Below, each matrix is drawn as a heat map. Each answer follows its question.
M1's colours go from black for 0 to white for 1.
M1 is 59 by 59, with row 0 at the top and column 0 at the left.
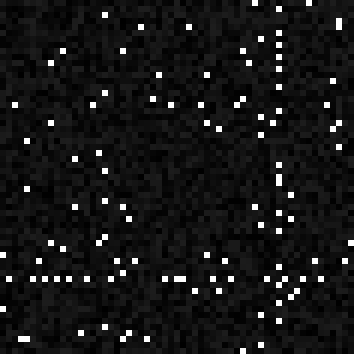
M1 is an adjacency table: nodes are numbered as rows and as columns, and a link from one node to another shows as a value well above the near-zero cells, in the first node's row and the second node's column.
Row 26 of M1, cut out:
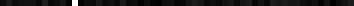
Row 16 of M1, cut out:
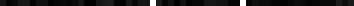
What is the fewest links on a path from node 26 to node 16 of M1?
6
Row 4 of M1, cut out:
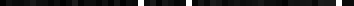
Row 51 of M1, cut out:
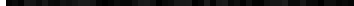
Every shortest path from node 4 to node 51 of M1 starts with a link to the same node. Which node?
node 56
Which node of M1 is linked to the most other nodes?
node 46
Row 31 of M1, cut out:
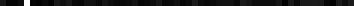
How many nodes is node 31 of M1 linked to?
1
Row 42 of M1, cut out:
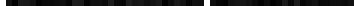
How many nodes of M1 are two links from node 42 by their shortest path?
3
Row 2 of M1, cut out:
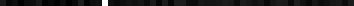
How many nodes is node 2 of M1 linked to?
1
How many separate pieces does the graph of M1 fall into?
5
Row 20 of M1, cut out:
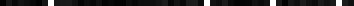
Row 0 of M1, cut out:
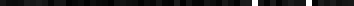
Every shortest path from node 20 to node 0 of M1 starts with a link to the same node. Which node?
node 34
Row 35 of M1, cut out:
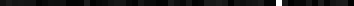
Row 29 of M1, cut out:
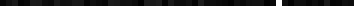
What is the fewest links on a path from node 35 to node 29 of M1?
2
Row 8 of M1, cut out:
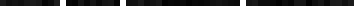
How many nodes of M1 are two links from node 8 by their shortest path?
6
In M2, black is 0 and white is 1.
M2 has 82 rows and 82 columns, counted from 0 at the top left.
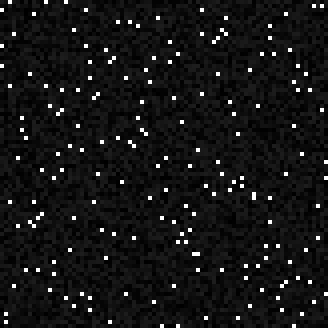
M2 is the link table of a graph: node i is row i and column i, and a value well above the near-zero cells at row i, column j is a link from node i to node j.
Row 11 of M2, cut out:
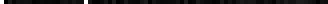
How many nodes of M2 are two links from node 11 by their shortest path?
2
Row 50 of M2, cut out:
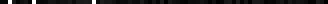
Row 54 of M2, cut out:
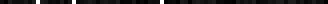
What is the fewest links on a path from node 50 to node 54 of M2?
7
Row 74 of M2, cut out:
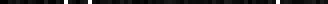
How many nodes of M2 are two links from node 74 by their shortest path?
5
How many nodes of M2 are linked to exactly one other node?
2
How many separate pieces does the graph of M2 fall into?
2
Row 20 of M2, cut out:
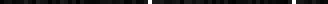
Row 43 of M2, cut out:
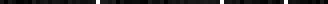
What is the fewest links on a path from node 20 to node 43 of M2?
5
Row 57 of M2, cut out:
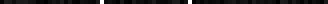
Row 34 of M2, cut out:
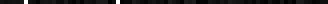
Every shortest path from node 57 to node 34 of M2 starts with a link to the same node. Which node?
node 25
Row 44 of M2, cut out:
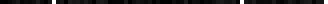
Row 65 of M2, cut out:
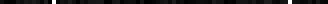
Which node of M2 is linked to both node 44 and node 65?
node 13
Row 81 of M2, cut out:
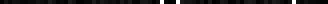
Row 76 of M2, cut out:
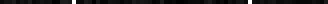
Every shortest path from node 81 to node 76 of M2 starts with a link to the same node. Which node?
node 40
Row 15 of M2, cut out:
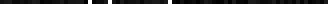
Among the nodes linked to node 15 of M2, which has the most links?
node 22
